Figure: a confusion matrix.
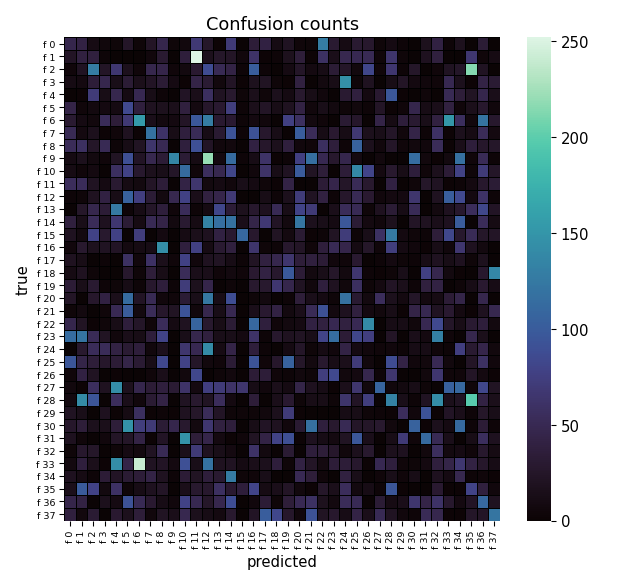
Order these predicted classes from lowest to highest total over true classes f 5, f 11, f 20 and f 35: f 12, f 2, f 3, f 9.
f 9, f 3, f 2, f 12
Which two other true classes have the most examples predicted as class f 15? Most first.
f 27, f 35
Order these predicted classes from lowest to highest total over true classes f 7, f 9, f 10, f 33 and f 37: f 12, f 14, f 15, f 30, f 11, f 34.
f 15, f 11, f 30, f 34, f 14, f 12
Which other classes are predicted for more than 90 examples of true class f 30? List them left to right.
f 5, f 21, f 34
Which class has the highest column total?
f 12
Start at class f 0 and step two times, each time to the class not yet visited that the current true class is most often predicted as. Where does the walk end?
f 26
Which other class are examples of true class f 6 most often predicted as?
f 33
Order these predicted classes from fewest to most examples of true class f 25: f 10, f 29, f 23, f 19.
f 23, f 29, f 10, f 19
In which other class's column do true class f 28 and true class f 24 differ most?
f 35
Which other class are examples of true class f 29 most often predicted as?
f 31
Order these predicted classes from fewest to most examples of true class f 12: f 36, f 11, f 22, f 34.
f 11, f 22, f 36, f 34
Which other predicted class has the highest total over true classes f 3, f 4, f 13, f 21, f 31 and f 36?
f 10
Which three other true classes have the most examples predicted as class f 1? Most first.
f 28, f 23, f 35
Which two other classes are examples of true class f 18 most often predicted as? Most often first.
f 37, f 19
